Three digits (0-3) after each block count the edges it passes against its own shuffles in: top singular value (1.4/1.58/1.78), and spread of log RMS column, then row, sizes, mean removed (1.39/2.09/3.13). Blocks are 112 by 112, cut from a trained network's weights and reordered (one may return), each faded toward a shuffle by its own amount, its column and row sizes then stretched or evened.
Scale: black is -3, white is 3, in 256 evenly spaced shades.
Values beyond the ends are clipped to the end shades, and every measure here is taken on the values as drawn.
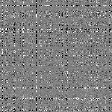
2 3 3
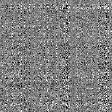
1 3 2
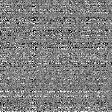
3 2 3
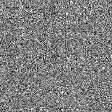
0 0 2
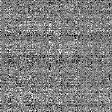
3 3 1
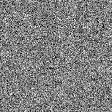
0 0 1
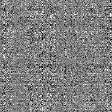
1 3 1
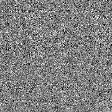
0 1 2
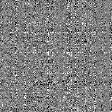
0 3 2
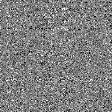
1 2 2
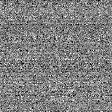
1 1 2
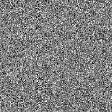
3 2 0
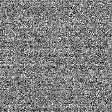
1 2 0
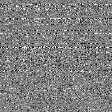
1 0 3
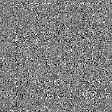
1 2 2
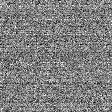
2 0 1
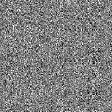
3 2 0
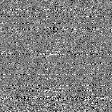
0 1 3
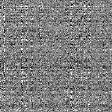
3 3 1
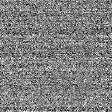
2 2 2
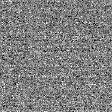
0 1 2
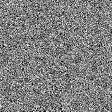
0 0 1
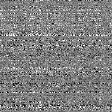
2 2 3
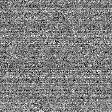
3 1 2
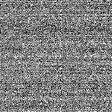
3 2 0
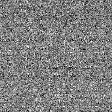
0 1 1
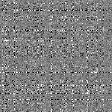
0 3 3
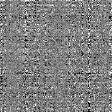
2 3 2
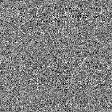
2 1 2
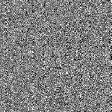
3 2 1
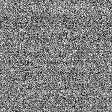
0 1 0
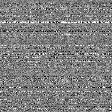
3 0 3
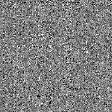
0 2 1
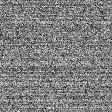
3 0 0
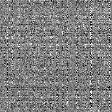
3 3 1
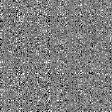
2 3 2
